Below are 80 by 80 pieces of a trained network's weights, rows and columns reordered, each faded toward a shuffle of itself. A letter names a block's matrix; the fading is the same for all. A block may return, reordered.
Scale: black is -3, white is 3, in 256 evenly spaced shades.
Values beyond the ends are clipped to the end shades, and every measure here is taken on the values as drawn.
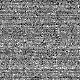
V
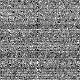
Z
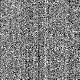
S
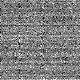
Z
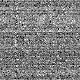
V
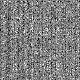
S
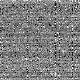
Z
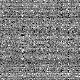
Z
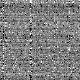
Z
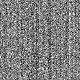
S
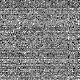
V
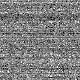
V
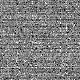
V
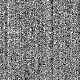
S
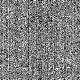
S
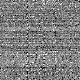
Z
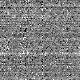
Z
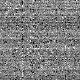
Z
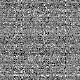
Z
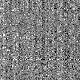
S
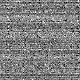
V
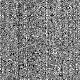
S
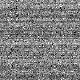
V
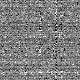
Z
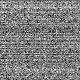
V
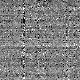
Z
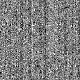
S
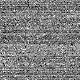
V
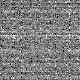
Z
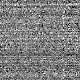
V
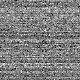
V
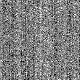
S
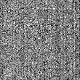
S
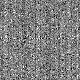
S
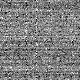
V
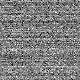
V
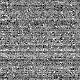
V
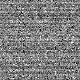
V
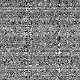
Z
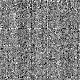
S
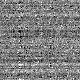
V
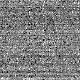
V
